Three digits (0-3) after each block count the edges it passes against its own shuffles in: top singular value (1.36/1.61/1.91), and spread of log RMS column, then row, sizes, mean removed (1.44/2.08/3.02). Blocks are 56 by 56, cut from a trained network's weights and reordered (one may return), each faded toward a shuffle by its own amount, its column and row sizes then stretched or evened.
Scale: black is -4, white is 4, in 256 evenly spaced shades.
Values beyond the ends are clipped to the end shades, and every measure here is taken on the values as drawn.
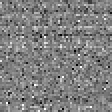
2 1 0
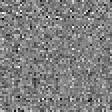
1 1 2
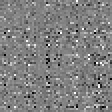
1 2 2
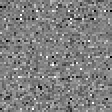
0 0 2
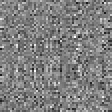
3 2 1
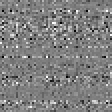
0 1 3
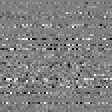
1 0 3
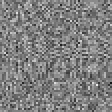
3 0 1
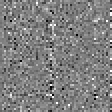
2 2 0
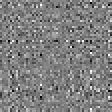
3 2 2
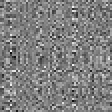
3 2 0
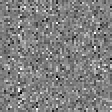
1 2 0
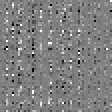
1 3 1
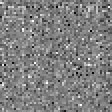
0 0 1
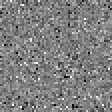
0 0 1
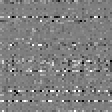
2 0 3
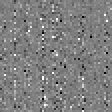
0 2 0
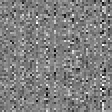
2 3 0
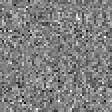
2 0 1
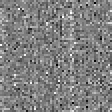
1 1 0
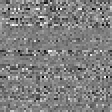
2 0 3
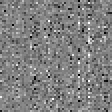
1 2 0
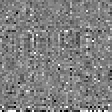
3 1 1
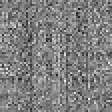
2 0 1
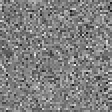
1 1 0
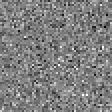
1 0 1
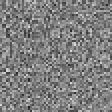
3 1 0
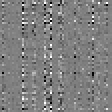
3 3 1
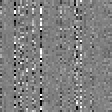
3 3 0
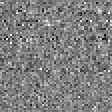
1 0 2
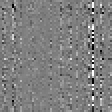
3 3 0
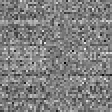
3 1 0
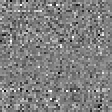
1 1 2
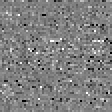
0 0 2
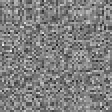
3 0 0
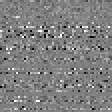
1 0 3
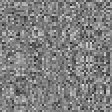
3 1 0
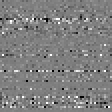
2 0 3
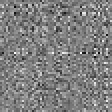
3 2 1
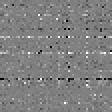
3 1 2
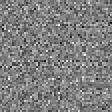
2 0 1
